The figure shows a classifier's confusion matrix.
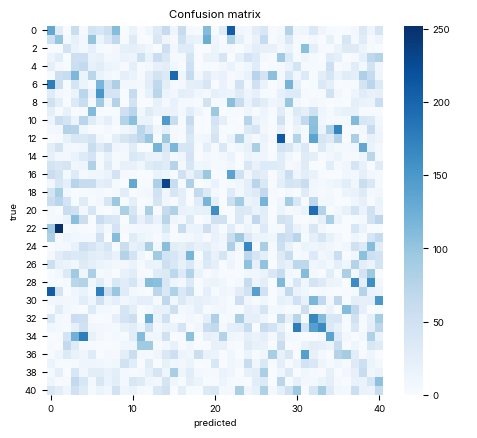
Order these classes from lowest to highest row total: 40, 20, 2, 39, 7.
2, 39, 7, 40, 20
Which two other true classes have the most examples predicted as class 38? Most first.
13, 25
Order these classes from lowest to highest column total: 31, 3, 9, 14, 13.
9, 31, 13, 3, 14
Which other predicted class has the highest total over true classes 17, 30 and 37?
14
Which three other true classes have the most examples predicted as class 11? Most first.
34, 35, 12
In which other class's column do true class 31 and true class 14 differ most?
36
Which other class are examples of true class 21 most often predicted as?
3
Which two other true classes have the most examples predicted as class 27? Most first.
5, 36
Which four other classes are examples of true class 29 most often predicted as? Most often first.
0, 6, 25, 8
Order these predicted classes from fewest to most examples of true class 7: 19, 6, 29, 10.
19, 29, 10, 6
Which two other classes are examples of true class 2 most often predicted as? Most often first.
31, 14
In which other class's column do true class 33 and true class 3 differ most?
30
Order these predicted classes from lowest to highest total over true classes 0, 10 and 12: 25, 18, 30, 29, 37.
18, 25, 29, 30, 37
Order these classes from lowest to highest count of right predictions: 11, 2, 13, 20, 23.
2, 11, 23, 13, 20
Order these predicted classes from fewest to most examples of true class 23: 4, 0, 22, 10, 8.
4, 10, 22, 0, 8
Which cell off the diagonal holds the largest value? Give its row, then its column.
22, 1
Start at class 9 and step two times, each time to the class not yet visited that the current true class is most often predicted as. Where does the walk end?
15
